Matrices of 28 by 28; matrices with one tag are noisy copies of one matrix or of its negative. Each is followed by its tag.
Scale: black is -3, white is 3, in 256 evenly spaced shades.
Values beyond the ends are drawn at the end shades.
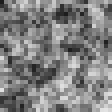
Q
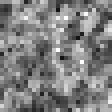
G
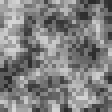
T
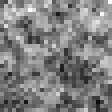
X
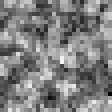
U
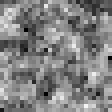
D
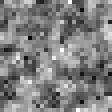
U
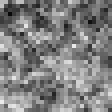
X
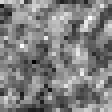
G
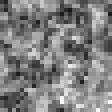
Q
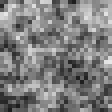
X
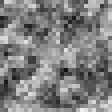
U
